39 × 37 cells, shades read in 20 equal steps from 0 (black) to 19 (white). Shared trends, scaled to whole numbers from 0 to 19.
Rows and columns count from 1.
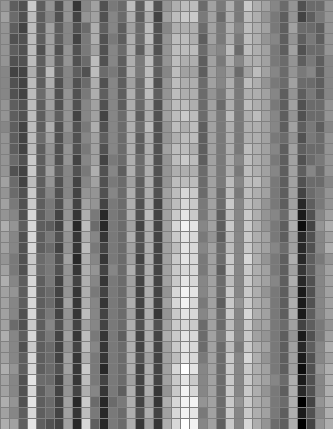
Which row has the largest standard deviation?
39
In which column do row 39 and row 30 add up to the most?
21
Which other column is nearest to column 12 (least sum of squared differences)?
9
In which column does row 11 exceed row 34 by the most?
34
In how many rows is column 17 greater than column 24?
36
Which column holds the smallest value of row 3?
3
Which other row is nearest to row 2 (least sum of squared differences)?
18
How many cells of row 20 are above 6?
29
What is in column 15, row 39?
13
